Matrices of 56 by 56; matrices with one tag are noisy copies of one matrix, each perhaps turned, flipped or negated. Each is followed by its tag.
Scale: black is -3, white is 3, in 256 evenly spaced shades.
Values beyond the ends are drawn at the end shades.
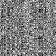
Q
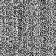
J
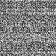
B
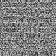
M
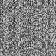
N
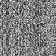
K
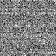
B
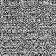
M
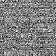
M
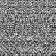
N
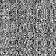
K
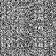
Q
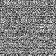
M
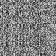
K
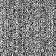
J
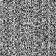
N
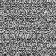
J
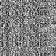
K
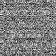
J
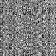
N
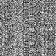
B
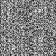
Q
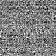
Q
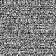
M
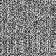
M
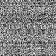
B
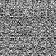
K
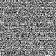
M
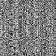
J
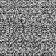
N
